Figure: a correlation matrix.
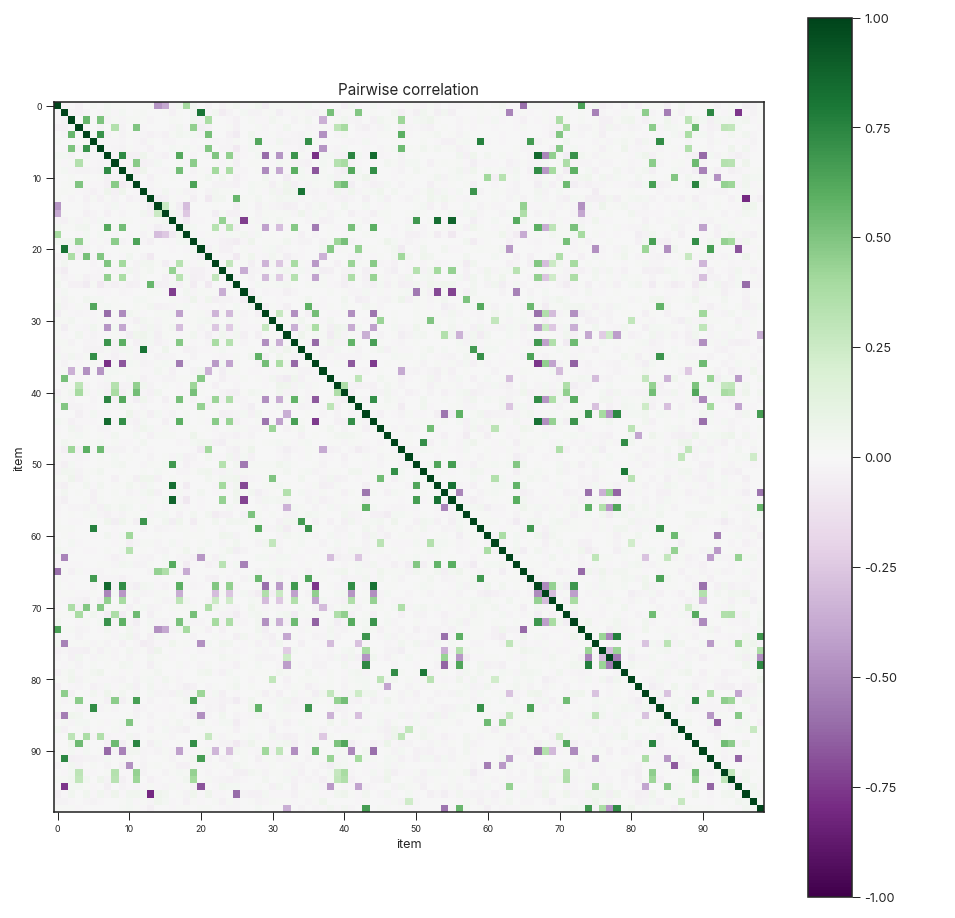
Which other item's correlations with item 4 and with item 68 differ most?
6
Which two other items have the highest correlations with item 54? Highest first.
77, 32
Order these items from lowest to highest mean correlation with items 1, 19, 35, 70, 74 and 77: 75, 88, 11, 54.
75, 54, 88, 11
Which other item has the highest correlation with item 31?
36
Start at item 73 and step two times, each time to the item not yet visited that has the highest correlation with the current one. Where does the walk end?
18
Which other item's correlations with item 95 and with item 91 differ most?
1
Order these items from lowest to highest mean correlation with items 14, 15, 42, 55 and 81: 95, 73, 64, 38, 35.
73, 95, 35, 38, 64
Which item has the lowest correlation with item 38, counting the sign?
95
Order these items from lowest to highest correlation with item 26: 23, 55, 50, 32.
55, 50, 23, 32
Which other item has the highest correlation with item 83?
89
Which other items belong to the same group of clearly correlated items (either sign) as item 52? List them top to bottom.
30, 45, 61, 80
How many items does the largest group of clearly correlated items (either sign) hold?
16
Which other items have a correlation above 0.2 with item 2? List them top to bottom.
4, 6, 21, 48, 70, 88
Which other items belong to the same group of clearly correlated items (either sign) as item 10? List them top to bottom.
60, 62, 86, 92
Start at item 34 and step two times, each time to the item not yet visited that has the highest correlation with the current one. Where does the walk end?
58
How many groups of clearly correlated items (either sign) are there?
16
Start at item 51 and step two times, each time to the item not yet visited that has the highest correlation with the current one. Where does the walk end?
47
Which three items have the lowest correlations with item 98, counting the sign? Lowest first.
54, 77, 32
